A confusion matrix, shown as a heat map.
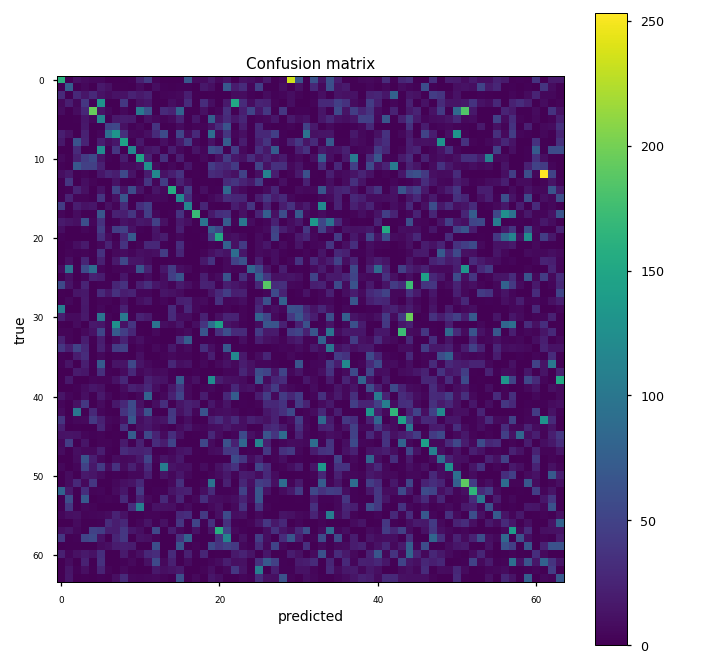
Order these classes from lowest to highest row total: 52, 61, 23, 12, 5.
23, 5, 61, 52, 12
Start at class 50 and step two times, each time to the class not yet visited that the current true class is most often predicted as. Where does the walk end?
25
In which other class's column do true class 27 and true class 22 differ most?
48
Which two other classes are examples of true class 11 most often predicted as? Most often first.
42, 2
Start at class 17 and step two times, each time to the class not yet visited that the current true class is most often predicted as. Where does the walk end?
63
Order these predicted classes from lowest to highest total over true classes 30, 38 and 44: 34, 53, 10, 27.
53, 10, 27, 34
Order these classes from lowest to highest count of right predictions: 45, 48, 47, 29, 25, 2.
2, 45, 29, 25, 48, 47
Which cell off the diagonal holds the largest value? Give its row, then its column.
12, 61
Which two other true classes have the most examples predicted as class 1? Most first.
24, 53
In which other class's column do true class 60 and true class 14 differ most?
21
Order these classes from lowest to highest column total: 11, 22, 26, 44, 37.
11, 22, 37, 26, 44
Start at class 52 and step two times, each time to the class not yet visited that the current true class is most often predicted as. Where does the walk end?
29
